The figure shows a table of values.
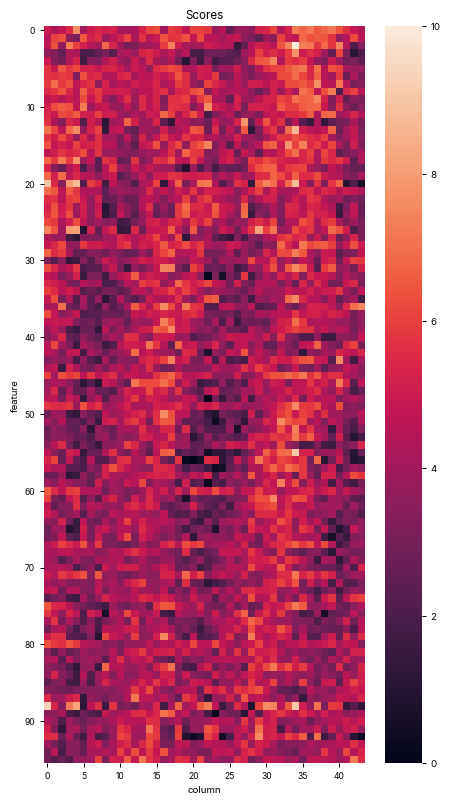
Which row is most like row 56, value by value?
92
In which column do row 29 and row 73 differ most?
17
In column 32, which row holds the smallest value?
91
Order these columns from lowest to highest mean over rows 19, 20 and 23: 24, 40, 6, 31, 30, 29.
24, 40, 6, 29, 30, 31
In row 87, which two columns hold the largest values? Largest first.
12, 27
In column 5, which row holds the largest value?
10
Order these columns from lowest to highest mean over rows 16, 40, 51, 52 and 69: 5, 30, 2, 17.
5, 2, 30, 17
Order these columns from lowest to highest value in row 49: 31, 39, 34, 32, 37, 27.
27, 39, 31, 32, 37, 34
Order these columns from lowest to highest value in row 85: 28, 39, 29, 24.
24, 29, 39, 28
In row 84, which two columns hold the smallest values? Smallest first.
4, 6
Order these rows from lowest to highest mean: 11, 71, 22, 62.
62, 22, 71, 11
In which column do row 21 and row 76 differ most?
38
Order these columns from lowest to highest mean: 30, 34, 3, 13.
3, 13, 30, 34
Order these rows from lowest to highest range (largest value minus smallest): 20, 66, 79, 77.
77, 66, 79, 20
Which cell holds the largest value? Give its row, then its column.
2, 34
